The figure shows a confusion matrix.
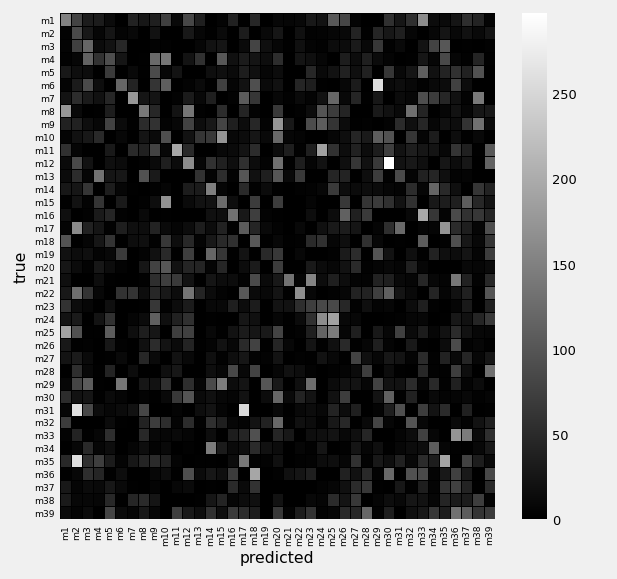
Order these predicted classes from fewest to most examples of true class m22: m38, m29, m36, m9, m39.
m38, m36, m9, m29, m39
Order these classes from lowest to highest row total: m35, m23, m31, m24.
m23, m24, m31, m35
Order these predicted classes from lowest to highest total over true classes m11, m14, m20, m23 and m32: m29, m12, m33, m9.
m33, m29, m12, m9
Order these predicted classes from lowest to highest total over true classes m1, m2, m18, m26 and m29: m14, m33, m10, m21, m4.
m21, m4, m14, m10, m33
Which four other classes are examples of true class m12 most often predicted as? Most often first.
m30, m20, m39, m2
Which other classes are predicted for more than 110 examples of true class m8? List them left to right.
m1, m12, m32
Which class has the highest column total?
m2
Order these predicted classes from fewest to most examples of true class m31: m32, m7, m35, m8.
m32, m7, m35, m8
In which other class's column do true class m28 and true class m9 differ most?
m20
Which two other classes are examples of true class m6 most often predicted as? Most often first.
m29, m10
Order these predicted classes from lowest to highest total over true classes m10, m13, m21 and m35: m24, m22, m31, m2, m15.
m24, m22, m31, m15, m2
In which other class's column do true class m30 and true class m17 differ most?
m35
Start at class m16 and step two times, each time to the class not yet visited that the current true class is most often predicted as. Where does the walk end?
m36
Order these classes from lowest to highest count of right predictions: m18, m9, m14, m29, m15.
m9, m29, m18, m15, m14
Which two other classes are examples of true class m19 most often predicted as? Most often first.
m14, m29
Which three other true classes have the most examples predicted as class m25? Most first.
m24, m7, m1
